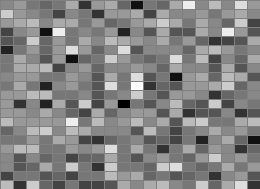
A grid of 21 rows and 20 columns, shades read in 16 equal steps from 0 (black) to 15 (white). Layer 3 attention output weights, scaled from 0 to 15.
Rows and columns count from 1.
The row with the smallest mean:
16
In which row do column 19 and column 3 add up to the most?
21
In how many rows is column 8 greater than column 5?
6
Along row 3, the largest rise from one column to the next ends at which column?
19
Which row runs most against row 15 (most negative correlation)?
7
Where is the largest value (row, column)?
10, 11
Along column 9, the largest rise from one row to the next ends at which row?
17
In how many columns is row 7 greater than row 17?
7
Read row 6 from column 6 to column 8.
13 9 6
